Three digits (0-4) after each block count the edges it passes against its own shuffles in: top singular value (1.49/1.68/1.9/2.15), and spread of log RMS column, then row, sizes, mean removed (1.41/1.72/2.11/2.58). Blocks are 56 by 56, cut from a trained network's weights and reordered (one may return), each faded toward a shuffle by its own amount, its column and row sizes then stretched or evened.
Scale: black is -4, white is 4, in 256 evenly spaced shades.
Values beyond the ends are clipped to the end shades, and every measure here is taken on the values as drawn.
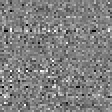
1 2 4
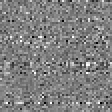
2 1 4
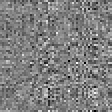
4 4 2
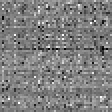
1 4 2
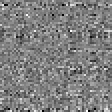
2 0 4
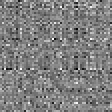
4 1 4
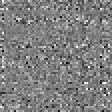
0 2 4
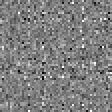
0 3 2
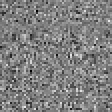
2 1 3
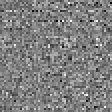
1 1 3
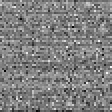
1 2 0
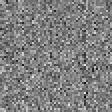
2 3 0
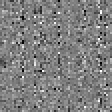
2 4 2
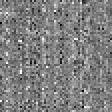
1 3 2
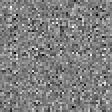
1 3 3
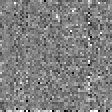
1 2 1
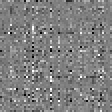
1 4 4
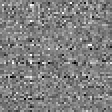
1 1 4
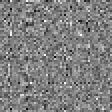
1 2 2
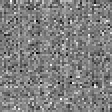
0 0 3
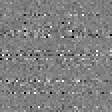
0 1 4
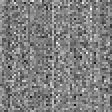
1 2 1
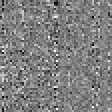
2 4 1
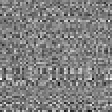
4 0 4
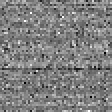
1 1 2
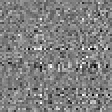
2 2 4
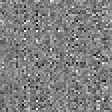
2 3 3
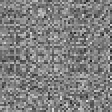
4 1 0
